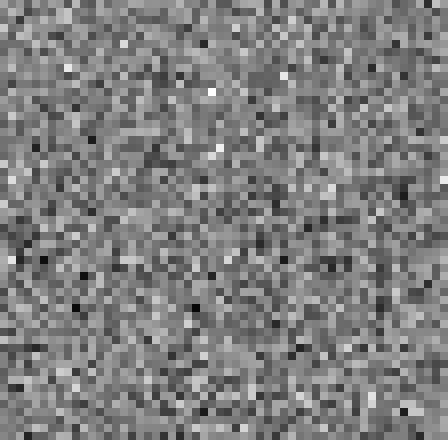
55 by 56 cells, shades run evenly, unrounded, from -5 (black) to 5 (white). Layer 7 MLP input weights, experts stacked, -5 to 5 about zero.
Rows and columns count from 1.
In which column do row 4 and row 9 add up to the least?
47
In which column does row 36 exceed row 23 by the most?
26
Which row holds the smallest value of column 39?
29
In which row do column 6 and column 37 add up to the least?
33
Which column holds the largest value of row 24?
42
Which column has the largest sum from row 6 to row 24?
43
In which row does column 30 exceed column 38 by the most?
44
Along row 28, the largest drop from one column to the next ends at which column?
48
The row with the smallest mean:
19
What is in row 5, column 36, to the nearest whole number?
3
